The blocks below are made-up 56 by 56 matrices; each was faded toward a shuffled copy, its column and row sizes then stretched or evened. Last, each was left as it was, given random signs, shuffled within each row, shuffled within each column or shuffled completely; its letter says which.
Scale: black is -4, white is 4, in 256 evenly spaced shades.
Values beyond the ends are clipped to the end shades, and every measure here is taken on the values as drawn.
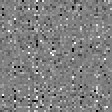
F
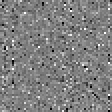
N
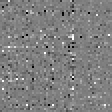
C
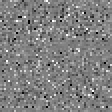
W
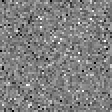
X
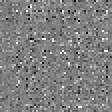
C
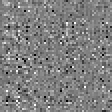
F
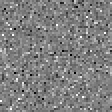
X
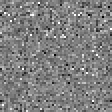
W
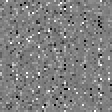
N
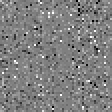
N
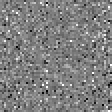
N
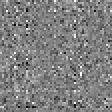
C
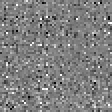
C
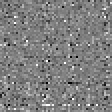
C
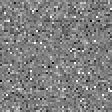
W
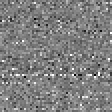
W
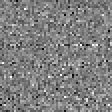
W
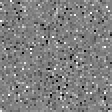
X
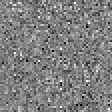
N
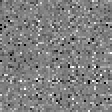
F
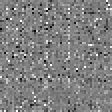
F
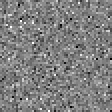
X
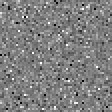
X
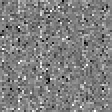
N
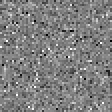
X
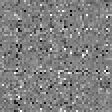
F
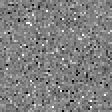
X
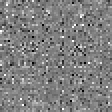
F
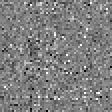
C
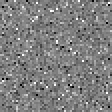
X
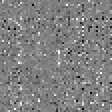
C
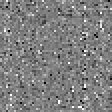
N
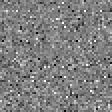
W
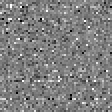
W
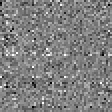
F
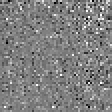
F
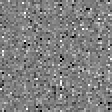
N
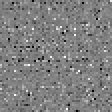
W
